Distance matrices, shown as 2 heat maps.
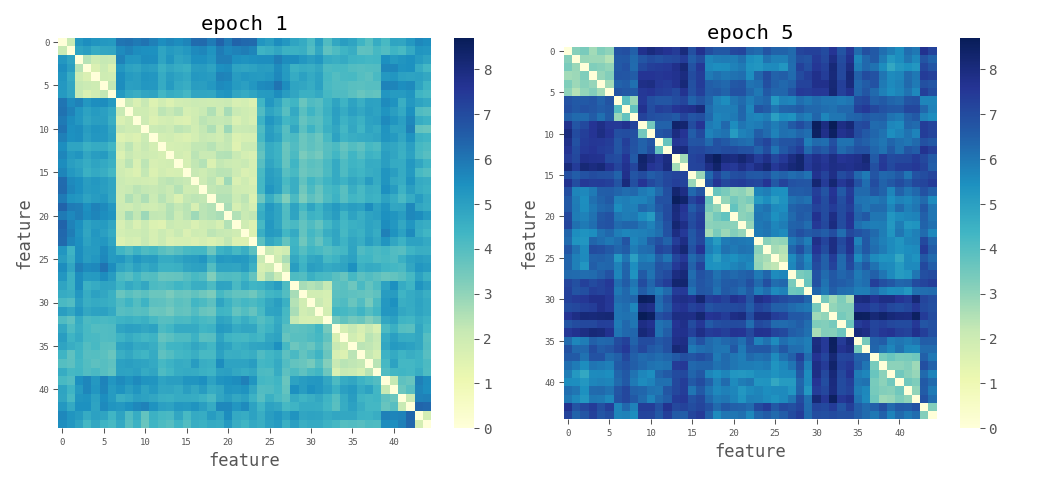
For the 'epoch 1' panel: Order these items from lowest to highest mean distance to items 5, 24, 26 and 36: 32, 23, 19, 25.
25, 32, 23, 19
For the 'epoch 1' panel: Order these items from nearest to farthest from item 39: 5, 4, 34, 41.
41, 34, 4, 5
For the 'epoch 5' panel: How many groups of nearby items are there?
13
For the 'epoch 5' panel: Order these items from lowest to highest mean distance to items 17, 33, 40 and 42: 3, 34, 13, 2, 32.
2, 3, 34, 32, 13
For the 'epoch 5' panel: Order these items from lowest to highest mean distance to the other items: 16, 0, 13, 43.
0, 43, 16, 13
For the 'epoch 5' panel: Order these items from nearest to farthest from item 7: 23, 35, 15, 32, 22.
22, 32, 23, 35, 15
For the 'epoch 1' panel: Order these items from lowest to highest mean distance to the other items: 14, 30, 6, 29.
14, 29, 30, 6
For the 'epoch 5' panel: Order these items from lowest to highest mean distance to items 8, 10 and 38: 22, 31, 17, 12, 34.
22, 17, 12, 31, 34
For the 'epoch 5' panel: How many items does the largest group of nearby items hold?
6
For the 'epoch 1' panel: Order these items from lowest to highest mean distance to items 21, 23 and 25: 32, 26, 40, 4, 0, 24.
24, 26, 32, 40, 4, 0
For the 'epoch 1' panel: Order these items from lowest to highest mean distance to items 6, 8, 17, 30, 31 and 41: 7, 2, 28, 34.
7, 28, 34, 2
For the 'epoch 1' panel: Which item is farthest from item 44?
42
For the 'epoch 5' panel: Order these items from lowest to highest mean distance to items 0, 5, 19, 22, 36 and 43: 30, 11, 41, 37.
41, 37, 11, 30
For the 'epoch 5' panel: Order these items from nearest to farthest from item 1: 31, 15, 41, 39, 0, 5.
5, 0, 39, 41, 15, 31
